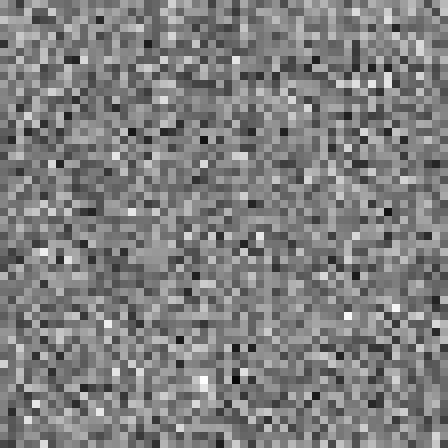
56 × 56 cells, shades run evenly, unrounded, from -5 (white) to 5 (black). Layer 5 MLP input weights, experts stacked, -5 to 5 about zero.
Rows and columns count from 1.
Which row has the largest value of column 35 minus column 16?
10
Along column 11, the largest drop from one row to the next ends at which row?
50
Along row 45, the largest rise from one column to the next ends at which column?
43
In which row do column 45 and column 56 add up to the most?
35
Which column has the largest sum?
32
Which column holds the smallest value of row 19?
44
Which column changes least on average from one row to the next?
38
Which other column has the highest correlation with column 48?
52
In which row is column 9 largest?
15
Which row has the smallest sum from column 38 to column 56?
5
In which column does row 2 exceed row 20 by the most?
30
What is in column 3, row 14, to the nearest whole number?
3
